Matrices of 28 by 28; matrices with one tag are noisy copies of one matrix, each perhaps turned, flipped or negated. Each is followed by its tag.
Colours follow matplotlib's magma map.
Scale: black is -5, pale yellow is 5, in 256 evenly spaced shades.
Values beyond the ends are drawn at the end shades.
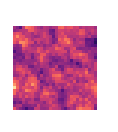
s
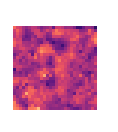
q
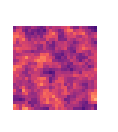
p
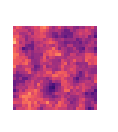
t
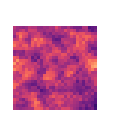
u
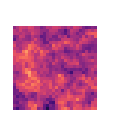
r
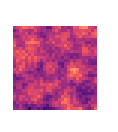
t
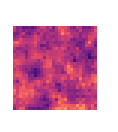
t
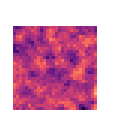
q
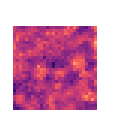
q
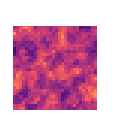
s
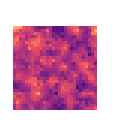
u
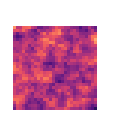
p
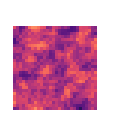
s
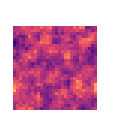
s
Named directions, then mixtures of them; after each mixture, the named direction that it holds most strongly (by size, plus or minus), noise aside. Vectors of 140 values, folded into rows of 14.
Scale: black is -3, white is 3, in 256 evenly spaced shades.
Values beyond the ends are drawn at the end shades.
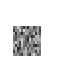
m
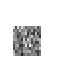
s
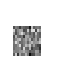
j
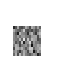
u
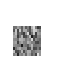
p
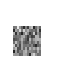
m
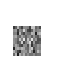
u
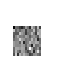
u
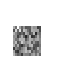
p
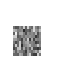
m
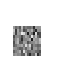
p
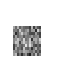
j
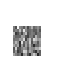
m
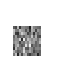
j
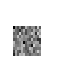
s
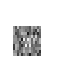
s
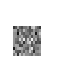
u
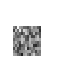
m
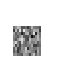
m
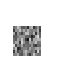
m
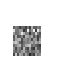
j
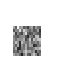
m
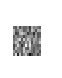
j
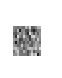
p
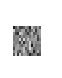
u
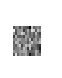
j
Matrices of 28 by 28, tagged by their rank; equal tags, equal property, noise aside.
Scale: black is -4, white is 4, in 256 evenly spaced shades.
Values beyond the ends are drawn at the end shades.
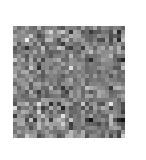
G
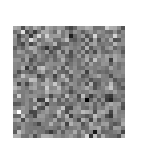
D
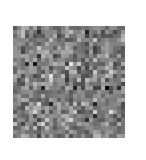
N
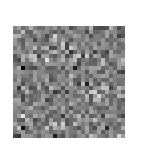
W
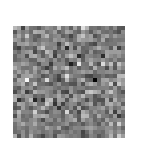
N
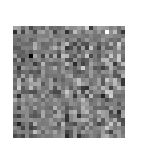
N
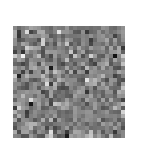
W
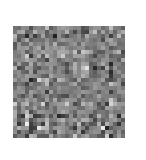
W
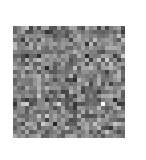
D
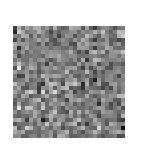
D
